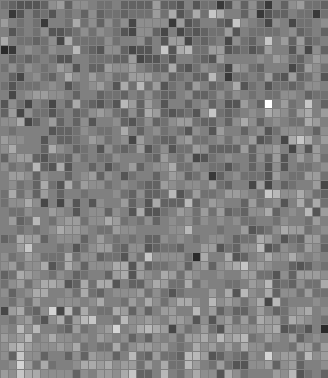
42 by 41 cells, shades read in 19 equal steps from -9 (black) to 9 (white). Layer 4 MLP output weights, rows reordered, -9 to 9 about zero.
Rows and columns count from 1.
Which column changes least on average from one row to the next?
32
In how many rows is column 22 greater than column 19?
19
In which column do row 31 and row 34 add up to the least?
34
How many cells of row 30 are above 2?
6
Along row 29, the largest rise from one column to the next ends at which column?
26
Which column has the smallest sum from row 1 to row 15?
29
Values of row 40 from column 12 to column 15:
2 1 1 -2
